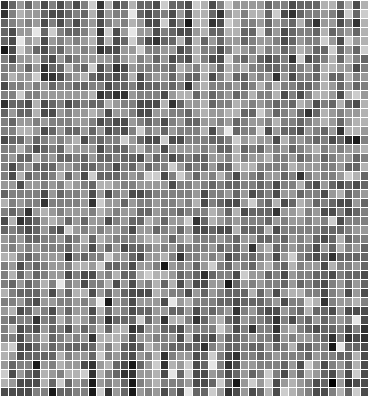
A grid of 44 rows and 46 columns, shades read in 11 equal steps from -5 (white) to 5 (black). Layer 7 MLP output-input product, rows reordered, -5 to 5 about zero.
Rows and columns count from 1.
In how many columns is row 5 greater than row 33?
17
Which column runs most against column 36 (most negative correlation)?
35
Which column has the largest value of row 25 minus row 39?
43
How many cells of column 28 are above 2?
1
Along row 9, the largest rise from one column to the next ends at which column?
6
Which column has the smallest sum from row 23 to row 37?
13
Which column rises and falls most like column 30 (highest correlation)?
46
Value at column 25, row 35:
2
